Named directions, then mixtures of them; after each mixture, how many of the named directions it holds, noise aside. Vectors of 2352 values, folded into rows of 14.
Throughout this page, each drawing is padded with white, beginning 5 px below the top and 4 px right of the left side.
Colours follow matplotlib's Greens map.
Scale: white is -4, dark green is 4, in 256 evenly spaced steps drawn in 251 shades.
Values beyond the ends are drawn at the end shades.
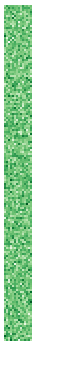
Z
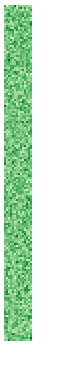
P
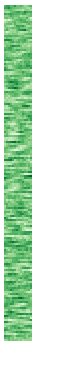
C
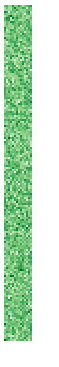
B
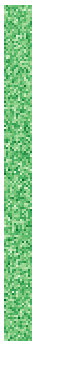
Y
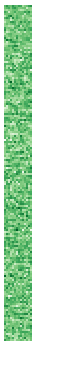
two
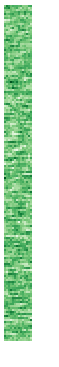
two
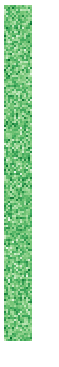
three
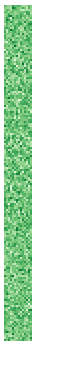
three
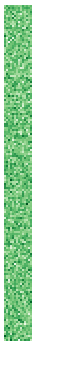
one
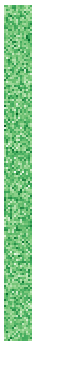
three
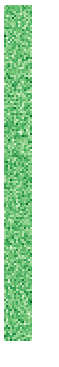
one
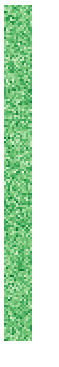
one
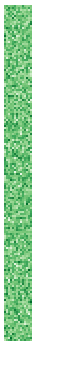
three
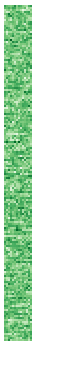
four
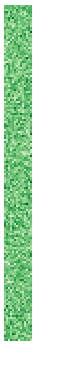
three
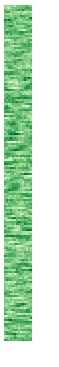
one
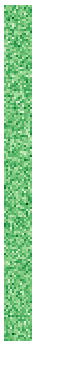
four
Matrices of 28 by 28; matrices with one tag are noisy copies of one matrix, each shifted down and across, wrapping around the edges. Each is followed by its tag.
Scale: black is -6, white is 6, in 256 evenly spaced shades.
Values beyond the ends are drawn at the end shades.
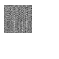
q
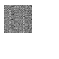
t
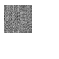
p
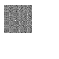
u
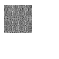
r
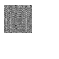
q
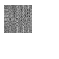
p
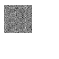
u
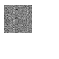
t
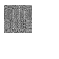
p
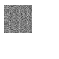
u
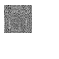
p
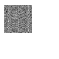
u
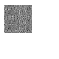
r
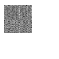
q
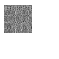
r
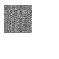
q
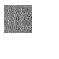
r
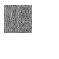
r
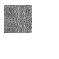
r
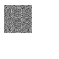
u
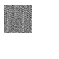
q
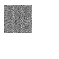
u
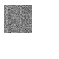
t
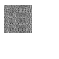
r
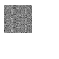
t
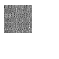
r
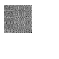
r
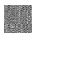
q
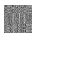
p
